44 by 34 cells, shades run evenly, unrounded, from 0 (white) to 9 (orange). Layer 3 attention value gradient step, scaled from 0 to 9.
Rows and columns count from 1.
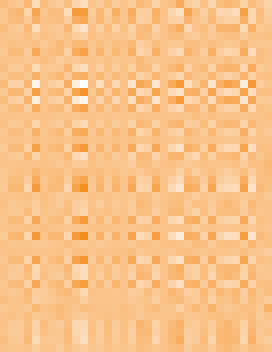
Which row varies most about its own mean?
11
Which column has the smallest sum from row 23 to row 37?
23
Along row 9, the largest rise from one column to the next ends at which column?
32
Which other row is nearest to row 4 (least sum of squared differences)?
9
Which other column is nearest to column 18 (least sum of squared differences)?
29
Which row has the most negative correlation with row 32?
21
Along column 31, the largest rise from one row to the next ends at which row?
12
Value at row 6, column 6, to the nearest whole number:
4
